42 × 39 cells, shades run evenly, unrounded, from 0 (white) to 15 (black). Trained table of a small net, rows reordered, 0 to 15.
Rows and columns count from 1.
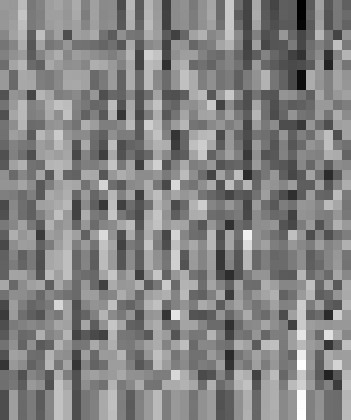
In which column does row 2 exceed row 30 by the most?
34
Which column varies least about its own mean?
2
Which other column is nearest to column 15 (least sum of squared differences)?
3
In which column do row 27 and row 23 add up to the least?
20
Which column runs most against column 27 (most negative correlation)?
6
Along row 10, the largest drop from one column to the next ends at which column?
5
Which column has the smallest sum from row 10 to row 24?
18
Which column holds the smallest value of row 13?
17
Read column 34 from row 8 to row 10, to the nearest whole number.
14 14 8
